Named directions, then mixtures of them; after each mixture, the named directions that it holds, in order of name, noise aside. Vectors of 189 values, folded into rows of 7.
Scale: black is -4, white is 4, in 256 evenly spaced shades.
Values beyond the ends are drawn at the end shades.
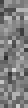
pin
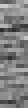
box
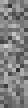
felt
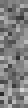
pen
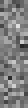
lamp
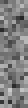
box, pen.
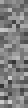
box, lamp, pen.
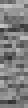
box.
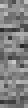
box, felt, lamp.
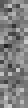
felt, pen.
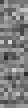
box, pin.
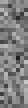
felt, pen.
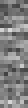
box, felt.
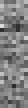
box, lamp.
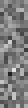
felt, pin.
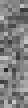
pen, pin.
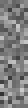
lamp, pen.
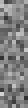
box, pen, pin.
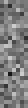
box, felt, pin.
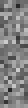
felt, lamp.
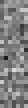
box, pin.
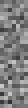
box, lamp, pen.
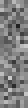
lamp.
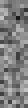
felt, pen, pin.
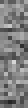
box, felt, lamp.
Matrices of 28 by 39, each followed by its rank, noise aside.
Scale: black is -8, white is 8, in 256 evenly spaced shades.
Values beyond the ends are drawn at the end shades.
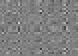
three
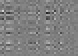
two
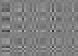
one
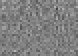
four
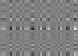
one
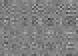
four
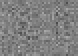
six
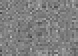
six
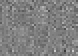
four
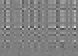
one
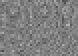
six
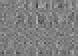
four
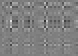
one
